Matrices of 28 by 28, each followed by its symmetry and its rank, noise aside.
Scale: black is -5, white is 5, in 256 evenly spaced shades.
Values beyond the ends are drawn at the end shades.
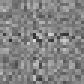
no symmetry, rank three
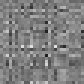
antisymmetric, rank four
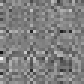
no symmetry, rank three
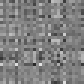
antisymmetric, rank two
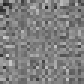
no symmetry, rank four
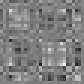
symmetric, rank two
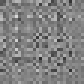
symmetric, rank three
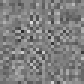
antisymmetric, rank four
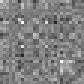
symmetric, rank four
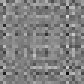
no symmetry, rank two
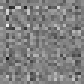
antisymmetric, rank four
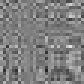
antisymmetric, rank two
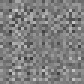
no symmetry, rank three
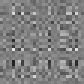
no symmetry, rank two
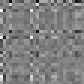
antisymmetric, rank two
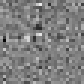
antisymmetric, rank four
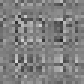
no symmetry, rank two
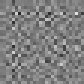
no symmetry, rank three
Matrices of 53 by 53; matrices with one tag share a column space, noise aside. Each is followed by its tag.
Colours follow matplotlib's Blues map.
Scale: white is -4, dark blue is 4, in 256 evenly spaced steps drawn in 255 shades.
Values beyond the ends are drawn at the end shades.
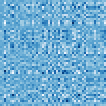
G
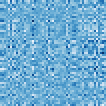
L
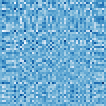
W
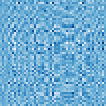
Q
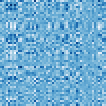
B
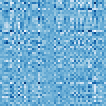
W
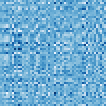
Q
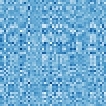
Q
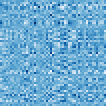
G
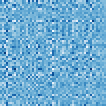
L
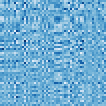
W
